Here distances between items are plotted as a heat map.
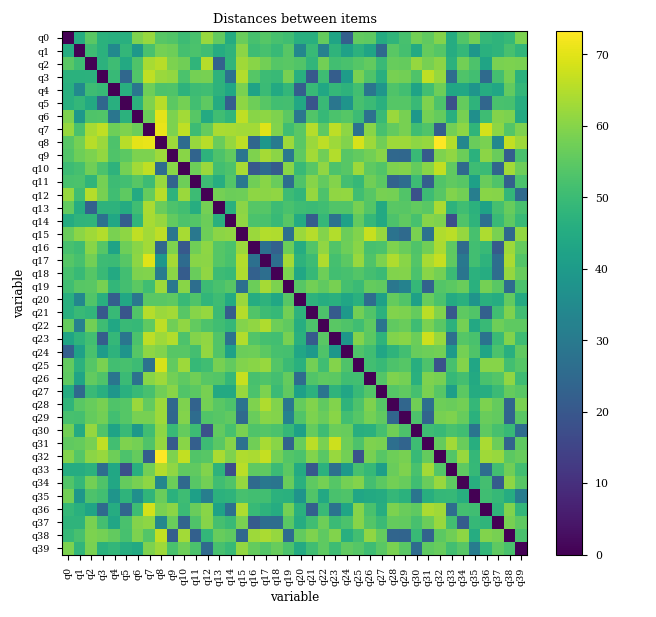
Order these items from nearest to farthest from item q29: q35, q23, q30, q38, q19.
q38, q19, q35, q30, q23
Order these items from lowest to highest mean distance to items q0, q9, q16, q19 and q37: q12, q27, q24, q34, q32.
q34, q24, q27, q12, q32
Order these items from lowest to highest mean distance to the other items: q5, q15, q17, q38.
q5, q38, q17, q15
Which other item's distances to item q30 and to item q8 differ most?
q12
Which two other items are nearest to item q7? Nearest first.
q32, q25
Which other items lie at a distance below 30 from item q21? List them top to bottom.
q3, q5, q14, q23, q33, q36
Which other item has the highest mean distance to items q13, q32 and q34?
q15
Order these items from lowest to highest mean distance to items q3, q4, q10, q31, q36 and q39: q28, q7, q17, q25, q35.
q35, q17, q28, q25, q7
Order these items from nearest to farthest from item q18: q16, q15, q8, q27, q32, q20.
q16, q8, q20, q27, q32, q15
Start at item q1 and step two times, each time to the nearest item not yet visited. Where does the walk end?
q22
